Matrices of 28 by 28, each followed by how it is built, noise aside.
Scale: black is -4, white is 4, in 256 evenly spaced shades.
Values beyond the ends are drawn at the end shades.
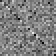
diagonal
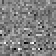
uneven rows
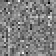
uneven columns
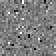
sparse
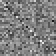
diagonal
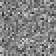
repeating rows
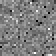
sparse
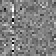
uneven columns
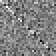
diagonal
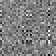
low rank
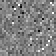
sparse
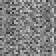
repeating rows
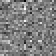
low rank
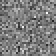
repeating rows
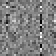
low rank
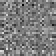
low rank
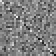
diagonal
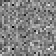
repeating rows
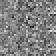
repeating rows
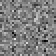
uneven columns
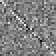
diagonal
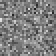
repeating rows
